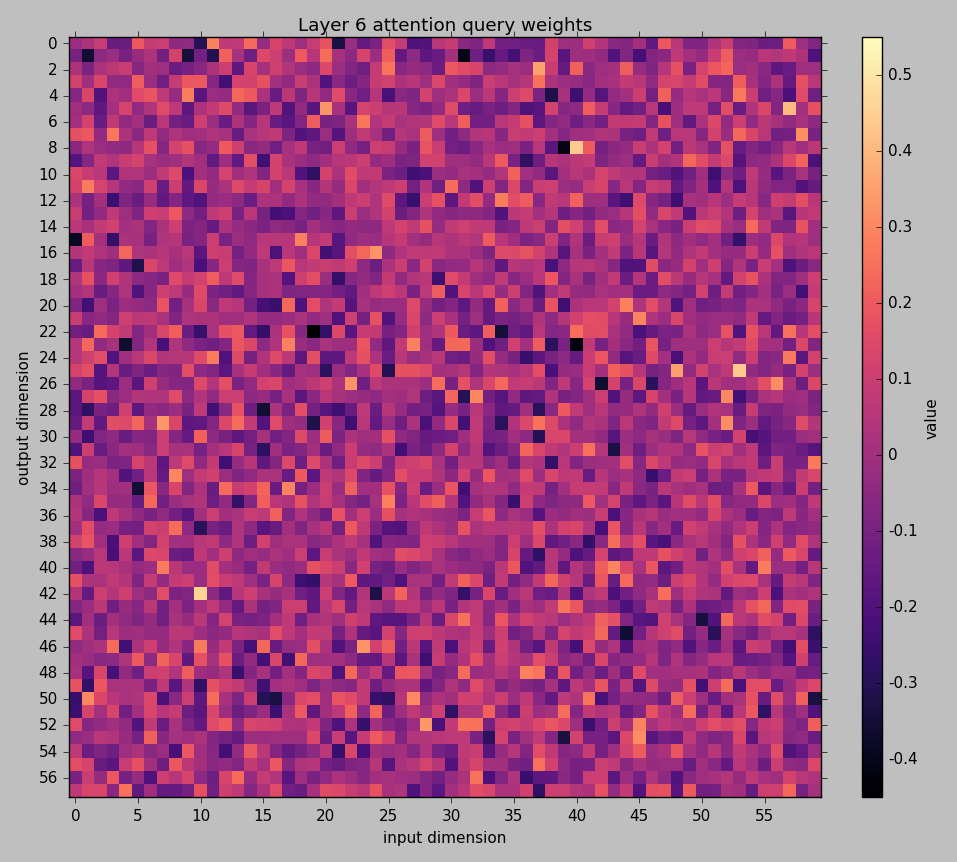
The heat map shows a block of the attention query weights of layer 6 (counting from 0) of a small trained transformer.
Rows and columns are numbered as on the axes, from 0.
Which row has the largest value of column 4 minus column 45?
57
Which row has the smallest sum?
28
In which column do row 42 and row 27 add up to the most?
10
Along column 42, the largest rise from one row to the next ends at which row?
27
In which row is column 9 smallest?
1
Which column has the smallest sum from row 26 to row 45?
24
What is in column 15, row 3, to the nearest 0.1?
0.2
